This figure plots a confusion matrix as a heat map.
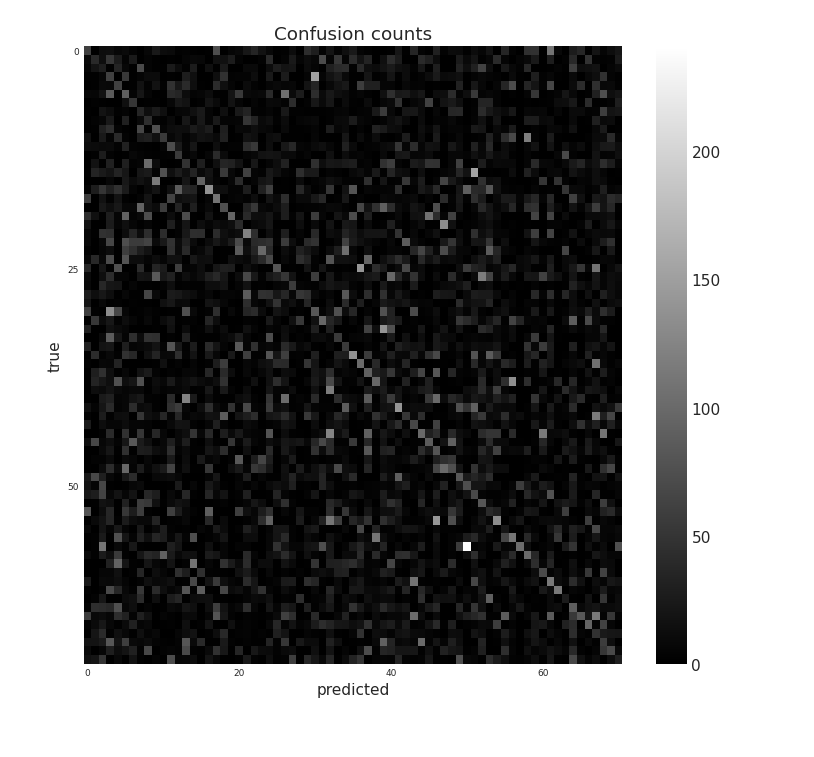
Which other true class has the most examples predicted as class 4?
59
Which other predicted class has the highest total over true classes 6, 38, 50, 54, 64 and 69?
32
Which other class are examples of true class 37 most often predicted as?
46
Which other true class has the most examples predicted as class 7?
18
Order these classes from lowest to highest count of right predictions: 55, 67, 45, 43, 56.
55, 67, 43, 45, 56
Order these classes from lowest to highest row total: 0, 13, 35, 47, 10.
47, 10, 0, 13, 35
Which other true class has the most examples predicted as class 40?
26
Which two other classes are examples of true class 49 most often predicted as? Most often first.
41, 1
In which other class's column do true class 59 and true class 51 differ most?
14
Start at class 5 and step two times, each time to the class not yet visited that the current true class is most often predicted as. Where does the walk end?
52
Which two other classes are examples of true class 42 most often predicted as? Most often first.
67, 18
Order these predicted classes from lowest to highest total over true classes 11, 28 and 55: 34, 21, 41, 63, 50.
50, 63, 41, 34, 21
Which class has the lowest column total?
57
